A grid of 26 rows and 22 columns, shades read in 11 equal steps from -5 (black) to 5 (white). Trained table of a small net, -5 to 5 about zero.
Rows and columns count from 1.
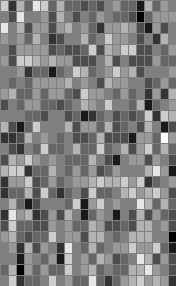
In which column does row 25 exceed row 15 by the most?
19
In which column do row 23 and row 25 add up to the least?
3
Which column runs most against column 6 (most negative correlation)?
2
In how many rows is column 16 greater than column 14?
11
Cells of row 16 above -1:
14
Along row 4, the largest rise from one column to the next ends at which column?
21
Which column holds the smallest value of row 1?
18
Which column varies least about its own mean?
16
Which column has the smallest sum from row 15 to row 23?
22
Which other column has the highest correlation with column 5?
1
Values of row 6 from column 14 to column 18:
2 -2 0 -2 -2
